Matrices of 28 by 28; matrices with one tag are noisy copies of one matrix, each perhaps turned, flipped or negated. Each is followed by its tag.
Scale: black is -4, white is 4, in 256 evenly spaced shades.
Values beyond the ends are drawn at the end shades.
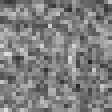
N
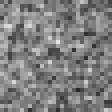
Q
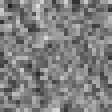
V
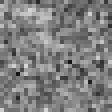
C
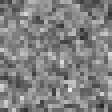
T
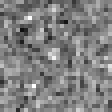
Q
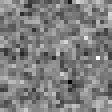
T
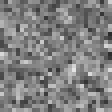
V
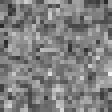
T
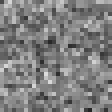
N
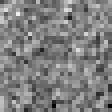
N
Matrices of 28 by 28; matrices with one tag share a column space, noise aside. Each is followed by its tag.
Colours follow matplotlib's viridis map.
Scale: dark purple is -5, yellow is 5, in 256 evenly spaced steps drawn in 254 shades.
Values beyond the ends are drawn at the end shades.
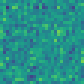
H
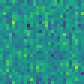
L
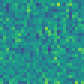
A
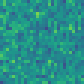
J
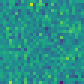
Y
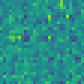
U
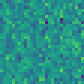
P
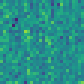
U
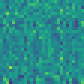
P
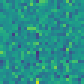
J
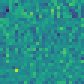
A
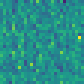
L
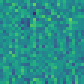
P
